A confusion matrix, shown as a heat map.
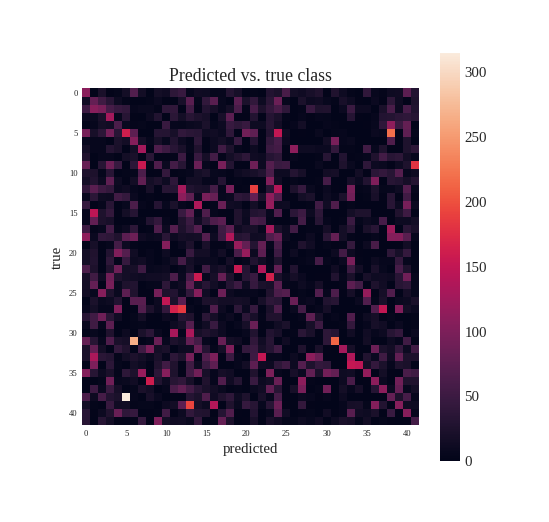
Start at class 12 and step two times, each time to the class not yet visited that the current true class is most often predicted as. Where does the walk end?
33
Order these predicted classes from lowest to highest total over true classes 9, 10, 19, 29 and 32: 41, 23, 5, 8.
5, 8, 23, 41
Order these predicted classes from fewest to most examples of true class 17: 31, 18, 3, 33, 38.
31, 33, 3, 18, 38
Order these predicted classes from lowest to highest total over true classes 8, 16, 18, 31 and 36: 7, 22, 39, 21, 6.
7, 22, 21, 39, 6
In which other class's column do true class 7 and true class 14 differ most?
26
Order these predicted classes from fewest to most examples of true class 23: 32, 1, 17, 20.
32, 20, 1, 17
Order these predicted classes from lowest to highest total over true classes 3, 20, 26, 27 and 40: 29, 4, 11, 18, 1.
29, 1, 18, 11, 4
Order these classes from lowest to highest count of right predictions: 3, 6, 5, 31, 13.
13, 6, 3, 5, 31
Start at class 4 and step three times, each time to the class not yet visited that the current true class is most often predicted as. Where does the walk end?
24
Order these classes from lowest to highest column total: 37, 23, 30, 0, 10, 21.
30, 37, 10, 0, 21, 23
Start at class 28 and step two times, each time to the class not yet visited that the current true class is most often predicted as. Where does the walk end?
1
